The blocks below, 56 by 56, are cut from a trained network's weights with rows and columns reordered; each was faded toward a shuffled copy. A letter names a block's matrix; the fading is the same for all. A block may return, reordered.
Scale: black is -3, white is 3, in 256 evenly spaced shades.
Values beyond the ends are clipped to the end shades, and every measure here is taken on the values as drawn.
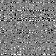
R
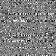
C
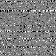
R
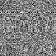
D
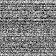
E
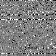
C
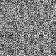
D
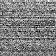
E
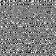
R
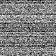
E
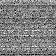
E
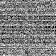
E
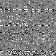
C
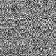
D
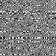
R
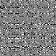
R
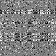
R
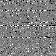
C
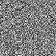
D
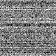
E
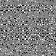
R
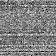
E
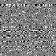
R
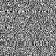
D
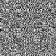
D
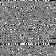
C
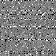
R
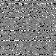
R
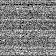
E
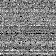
E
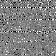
C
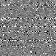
C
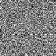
D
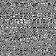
R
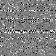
R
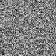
D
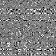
C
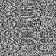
D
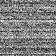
E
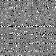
C
